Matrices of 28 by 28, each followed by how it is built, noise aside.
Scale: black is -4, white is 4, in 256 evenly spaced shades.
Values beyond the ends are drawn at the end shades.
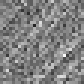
Hankel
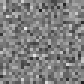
noise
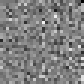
uneven columns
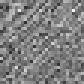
Hankel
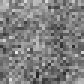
smooth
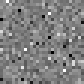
sparse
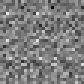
repeating columns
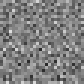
repeating columns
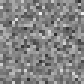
repeating columns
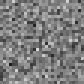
noise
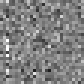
uneven columns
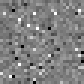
sparse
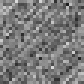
Hankel
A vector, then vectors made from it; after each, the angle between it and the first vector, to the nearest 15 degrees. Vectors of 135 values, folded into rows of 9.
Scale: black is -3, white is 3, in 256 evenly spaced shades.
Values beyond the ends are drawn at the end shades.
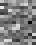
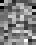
105 degrees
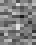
45 degrees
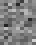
75 degrees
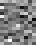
45 degrees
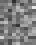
105 degrees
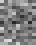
45 degrees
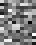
30 degrees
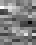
60 degrees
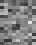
165 degrees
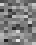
120 degrees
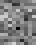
105 degrees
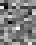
60 degrees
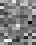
30 degrees
